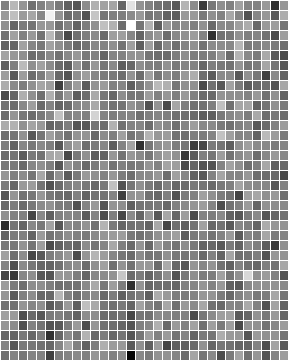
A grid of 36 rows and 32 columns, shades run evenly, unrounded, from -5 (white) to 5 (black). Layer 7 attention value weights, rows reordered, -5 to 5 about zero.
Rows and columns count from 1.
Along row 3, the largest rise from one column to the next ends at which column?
16
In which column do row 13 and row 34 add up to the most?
6
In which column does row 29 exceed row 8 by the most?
15
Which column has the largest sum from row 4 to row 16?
23
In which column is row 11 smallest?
25
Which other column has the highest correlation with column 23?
31
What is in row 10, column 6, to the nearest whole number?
-2
